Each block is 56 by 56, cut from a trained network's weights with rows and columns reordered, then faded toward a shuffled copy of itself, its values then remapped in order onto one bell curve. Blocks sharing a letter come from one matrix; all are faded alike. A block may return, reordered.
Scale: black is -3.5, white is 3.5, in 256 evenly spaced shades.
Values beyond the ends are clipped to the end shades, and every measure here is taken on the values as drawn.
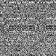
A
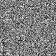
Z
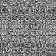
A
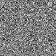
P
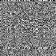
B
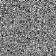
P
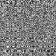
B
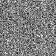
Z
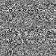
B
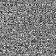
P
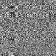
B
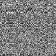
A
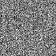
Z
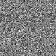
A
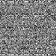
A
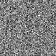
Z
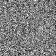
Z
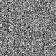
Z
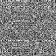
A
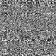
B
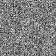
Z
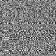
B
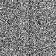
Z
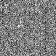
Z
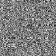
P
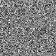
P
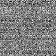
A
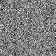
Z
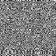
B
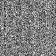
Z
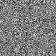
P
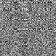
B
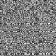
B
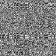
B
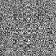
B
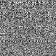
P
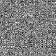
B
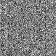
Z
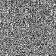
Z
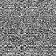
A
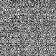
A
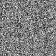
Z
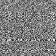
B
